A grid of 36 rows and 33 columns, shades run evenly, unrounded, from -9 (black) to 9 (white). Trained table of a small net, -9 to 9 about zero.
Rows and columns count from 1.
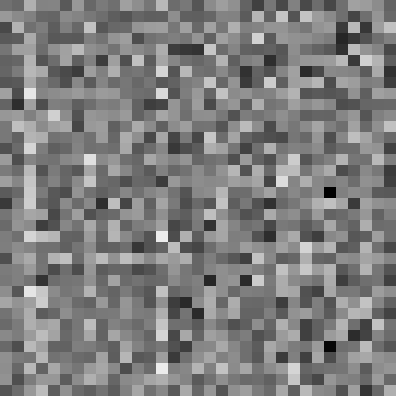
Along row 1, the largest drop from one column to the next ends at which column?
15
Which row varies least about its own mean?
11
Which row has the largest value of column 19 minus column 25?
19
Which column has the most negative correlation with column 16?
31
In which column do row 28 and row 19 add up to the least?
16
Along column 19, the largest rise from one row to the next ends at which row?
9
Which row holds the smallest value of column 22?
1
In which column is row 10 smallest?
2
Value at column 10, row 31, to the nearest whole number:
3
